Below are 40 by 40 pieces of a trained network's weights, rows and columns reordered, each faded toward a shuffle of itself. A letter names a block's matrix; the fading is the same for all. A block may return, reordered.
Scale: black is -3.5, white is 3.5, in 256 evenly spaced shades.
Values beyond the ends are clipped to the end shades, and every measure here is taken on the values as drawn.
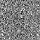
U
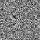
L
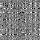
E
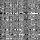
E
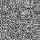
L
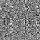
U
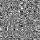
U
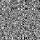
U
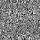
U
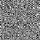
U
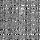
E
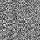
L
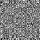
L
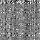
E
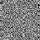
L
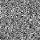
U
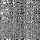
E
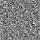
L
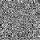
U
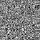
U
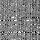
E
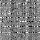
E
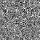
U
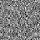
L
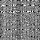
E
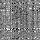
E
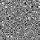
U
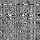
E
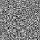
L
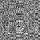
L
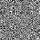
U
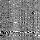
E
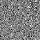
U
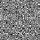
U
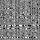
E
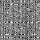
E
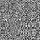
L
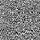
U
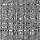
E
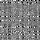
E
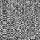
L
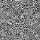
U
